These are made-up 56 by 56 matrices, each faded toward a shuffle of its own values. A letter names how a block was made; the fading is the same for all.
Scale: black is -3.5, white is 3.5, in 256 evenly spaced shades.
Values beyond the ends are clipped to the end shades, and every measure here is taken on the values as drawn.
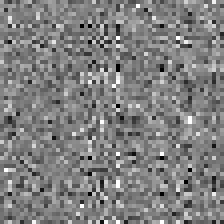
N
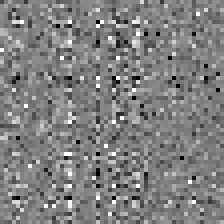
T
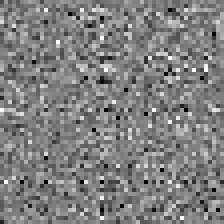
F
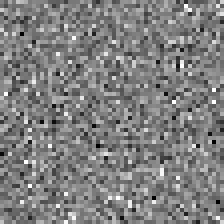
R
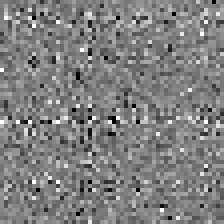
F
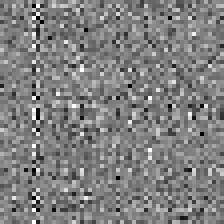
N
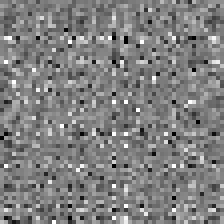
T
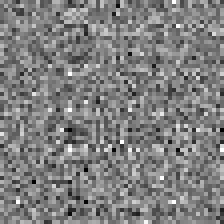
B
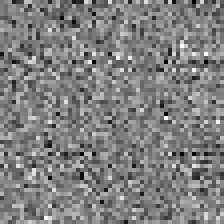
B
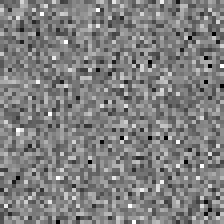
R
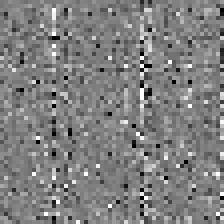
T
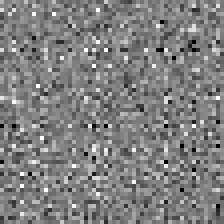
F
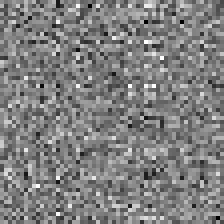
B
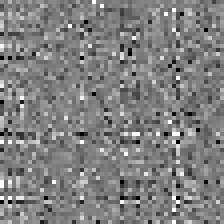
T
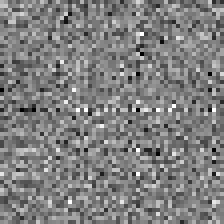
B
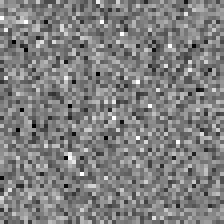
R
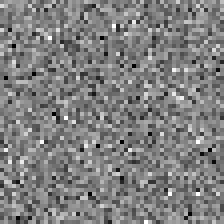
R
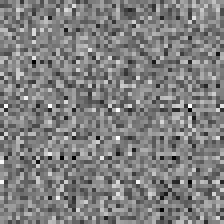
B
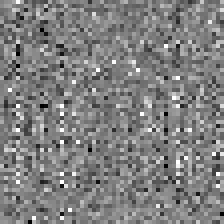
F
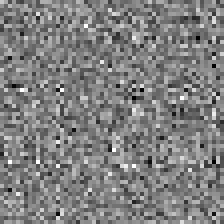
B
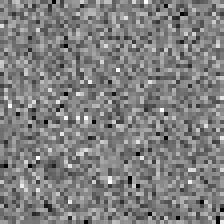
R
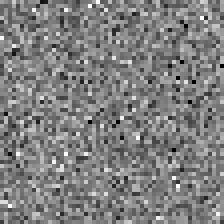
R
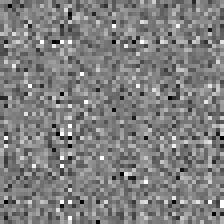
F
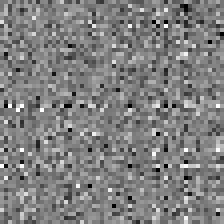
F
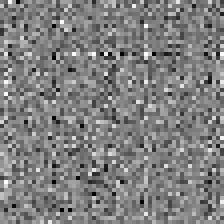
F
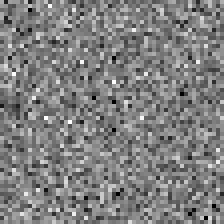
R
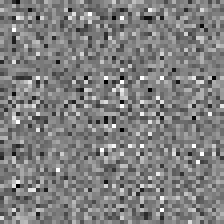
T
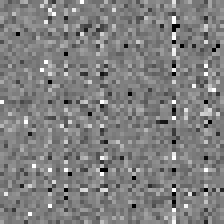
T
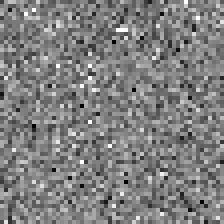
R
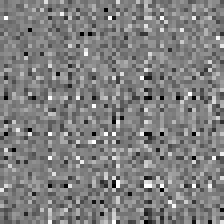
T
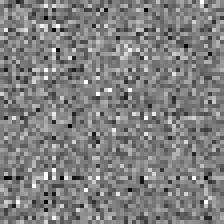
F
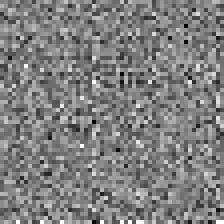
B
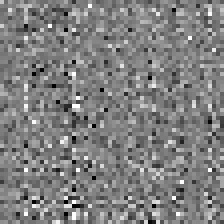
T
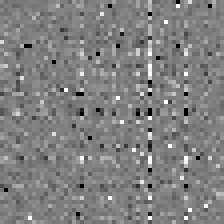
T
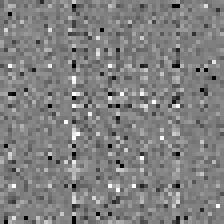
T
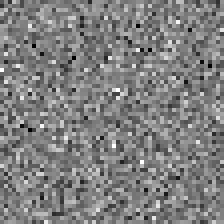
R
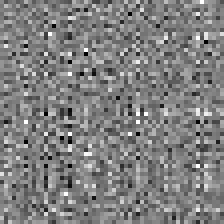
N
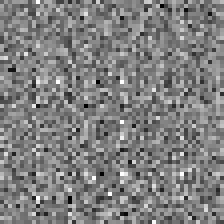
B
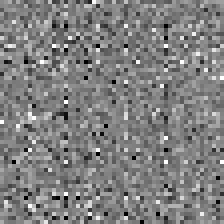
F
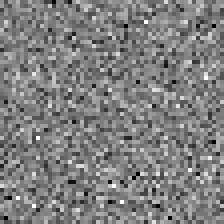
R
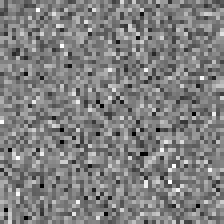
R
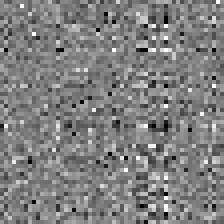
N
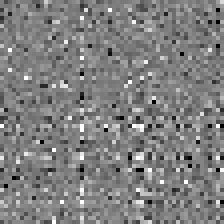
T
